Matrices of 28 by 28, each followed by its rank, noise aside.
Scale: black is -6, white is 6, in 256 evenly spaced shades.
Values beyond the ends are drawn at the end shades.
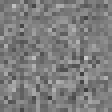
eight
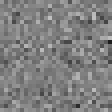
six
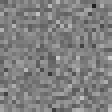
eight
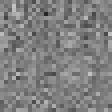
six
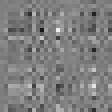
two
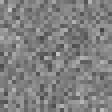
eight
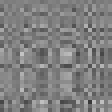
two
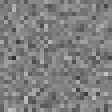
eight
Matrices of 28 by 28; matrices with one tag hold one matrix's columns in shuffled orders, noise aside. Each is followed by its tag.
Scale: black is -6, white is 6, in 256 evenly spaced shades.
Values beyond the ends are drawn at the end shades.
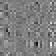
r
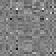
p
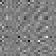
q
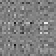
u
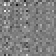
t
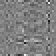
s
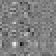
r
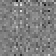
t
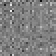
t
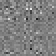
p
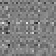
u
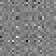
q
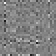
s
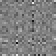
s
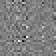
q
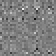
p
